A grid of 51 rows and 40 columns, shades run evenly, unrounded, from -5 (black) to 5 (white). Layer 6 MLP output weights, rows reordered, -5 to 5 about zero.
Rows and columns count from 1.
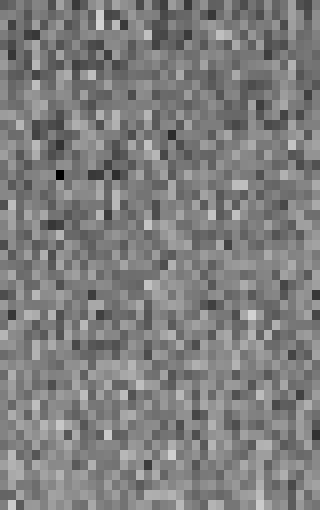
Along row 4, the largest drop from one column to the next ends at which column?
20
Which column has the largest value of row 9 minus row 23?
8
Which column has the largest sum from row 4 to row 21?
37
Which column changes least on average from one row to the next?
3
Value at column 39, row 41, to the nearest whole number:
2
